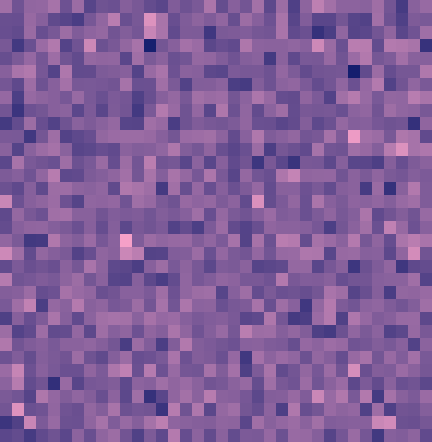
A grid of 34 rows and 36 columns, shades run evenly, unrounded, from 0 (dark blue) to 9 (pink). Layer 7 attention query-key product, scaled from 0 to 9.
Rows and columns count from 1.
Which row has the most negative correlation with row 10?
20
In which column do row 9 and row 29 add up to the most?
30
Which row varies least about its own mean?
17
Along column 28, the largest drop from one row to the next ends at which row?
26
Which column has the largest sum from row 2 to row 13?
14
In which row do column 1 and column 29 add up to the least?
25
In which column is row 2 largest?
13
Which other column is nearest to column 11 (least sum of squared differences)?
35
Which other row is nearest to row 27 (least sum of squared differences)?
22
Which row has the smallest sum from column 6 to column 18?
18
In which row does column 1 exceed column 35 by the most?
27
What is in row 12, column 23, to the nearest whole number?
2
